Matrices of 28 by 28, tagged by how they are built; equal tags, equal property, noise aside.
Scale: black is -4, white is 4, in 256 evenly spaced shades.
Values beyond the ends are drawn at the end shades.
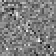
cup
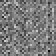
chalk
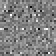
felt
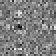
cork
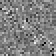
cup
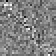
cup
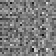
cork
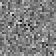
cup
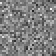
chalk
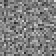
chalk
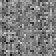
chalk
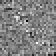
cup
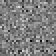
felt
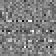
felt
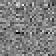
cork
